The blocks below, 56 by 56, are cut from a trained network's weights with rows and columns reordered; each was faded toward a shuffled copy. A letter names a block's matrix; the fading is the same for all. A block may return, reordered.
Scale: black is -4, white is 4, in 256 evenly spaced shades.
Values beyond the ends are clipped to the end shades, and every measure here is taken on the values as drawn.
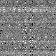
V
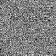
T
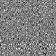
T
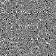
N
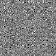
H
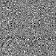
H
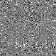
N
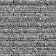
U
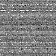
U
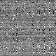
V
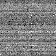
U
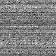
U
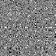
H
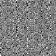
H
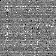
V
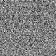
T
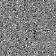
N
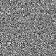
T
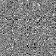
H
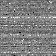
U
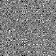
H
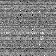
U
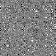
N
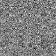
T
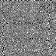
H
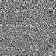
T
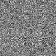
T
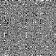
H
